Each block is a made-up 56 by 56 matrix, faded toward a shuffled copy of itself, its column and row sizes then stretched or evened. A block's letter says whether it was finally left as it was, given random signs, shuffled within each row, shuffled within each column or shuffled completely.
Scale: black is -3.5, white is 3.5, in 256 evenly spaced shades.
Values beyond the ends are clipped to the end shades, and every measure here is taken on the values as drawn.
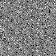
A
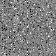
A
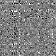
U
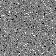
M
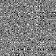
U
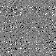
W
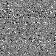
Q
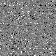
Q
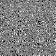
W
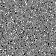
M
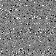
Q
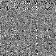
W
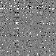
U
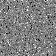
M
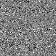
Q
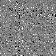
W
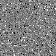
Q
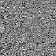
U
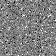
M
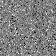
M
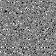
Q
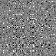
U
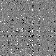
W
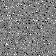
Q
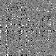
U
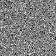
A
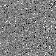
A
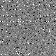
Q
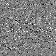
Q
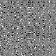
U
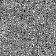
A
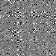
U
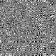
U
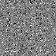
W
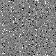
A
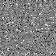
Q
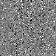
A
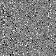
A
